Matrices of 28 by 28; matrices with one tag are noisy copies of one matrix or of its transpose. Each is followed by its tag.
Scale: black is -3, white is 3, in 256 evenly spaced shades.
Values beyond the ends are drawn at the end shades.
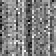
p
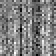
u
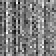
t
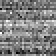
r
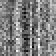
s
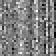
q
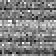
r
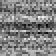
s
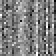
q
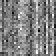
q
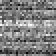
r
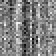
s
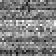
r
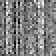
t
